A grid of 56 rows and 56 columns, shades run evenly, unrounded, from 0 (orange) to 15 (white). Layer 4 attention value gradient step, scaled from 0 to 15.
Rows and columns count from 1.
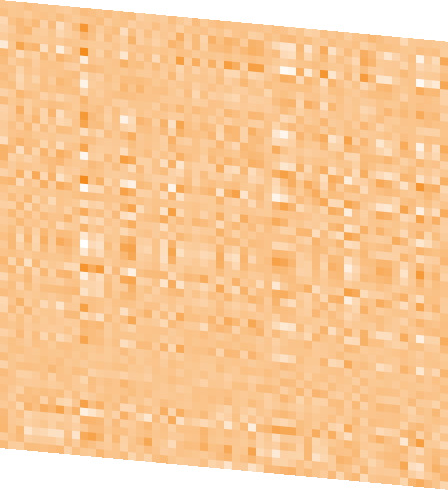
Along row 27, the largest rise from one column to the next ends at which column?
44
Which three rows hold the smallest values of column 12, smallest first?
54, 33, 52
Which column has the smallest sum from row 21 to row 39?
17
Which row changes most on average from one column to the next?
6
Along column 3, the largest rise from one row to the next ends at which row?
7
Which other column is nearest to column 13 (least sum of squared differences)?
26
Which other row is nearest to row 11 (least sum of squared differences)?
9
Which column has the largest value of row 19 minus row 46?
11
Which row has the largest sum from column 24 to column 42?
50
